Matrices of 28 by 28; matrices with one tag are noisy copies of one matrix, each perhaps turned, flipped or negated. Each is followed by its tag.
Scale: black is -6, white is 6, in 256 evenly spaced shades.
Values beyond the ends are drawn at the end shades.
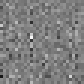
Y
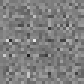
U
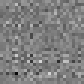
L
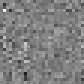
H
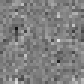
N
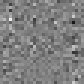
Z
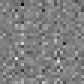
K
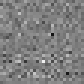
L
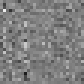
H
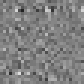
Z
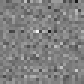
Y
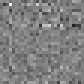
H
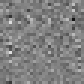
Z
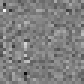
H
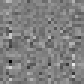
Z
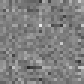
N
